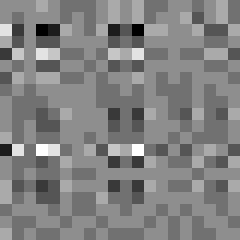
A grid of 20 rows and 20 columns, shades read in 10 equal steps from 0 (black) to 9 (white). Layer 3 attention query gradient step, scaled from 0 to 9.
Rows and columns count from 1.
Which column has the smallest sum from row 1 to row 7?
5
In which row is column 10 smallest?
3
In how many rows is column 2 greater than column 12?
8
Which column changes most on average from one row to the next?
12
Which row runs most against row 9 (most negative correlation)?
1
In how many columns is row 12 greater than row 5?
8
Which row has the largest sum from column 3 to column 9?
13
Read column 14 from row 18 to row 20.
4 5 5
